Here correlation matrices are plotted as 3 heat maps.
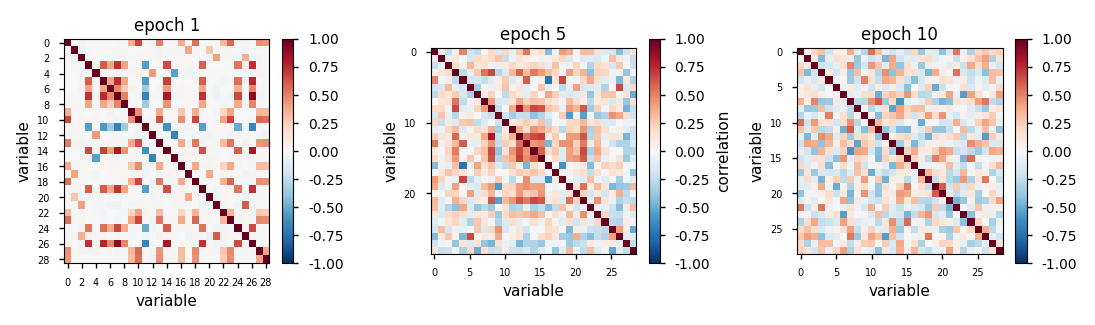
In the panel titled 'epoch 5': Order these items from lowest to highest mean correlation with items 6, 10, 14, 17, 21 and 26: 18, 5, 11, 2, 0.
18, 0, 5, 2, 11
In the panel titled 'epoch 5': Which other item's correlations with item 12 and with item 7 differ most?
21
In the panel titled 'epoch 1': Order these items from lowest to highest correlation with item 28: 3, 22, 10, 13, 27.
3, 22, 27, 13, 10
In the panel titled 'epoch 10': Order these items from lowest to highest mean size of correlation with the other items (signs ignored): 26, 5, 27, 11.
5, 27, 26, 11
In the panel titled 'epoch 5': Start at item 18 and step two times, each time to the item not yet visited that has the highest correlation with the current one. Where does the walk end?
13
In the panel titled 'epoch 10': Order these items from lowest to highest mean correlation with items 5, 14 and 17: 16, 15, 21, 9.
15, 21, 16, 9
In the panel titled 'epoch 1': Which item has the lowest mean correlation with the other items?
11
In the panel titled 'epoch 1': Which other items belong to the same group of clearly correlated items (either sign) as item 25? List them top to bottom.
2, 21
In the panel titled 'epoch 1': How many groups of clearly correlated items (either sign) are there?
5
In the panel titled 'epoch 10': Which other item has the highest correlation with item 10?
0
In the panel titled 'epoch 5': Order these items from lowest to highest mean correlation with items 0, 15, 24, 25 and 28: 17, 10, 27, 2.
27, 2, 17, 10
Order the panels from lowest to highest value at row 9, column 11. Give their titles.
epoch 10, epoch 5, epoch 1
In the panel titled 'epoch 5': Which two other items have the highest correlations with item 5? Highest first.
26, 20
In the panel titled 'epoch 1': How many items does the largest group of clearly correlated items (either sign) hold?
10
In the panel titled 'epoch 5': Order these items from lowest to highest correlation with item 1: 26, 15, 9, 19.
19, 15, 26, 9
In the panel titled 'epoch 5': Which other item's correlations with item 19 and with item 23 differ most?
28
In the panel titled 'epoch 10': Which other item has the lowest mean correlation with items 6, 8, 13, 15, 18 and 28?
11
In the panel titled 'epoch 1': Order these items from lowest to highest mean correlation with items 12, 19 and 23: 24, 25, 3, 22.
25, 22, 24, 3
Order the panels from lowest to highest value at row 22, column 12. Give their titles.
epoch 5, epoch 1, epoch 10
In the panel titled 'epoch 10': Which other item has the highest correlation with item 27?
14
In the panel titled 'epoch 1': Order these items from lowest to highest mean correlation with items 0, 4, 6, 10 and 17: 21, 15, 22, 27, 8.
15, 21, 8, 22, 27
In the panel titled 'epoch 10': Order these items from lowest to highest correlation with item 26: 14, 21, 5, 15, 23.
21, 14, 5, 15, 23
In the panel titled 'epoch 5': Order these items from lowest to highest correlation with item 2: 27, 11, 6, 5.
27, 6, 11, 5
